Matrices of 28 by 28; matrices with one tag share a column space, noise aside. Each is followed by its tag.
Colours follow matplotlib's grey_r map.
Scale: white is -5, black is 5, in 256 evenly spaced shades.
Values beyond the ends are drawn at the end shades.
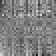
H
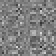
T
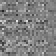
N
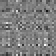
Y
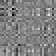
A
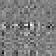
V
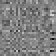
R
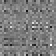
Y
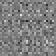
N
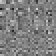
R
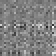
V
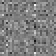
N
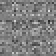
N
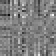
H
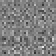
T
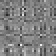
A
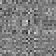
R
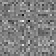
N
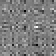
Y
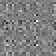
N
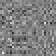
T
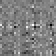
V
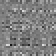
Y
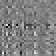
V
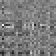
V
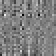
H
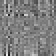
H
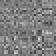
T
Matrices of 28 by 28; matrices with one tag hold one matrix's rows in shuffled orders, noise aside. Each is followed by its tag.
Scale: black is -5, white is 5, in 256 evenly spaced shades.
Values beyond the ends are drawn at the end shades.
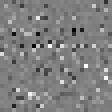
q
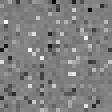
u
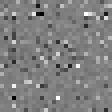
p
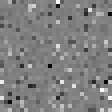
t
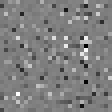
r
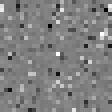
t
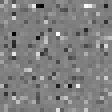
p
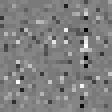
r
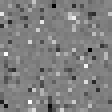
u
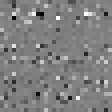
p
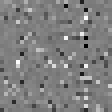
r
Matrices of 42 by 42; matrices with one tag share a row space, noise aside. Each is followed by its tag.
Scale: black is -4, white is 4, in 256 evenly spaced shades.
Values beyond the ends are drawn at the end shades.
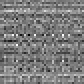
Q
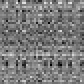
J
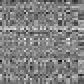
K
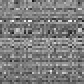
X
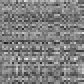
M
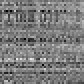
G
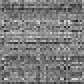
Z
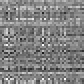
G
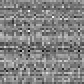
Q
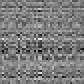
J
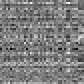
K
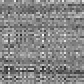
G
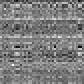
X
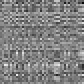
M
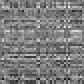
Z
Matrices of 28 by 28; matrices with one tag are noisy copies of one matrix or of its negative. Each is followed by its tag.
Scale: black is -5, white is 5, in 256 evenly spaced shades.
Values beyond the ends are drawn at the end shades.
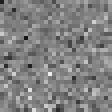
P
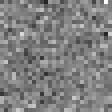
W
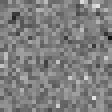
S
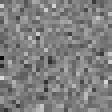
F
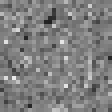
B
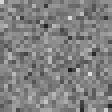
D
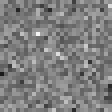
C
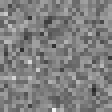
B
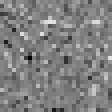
B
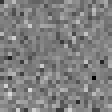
P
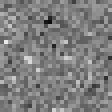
B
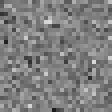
B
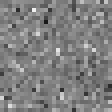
C
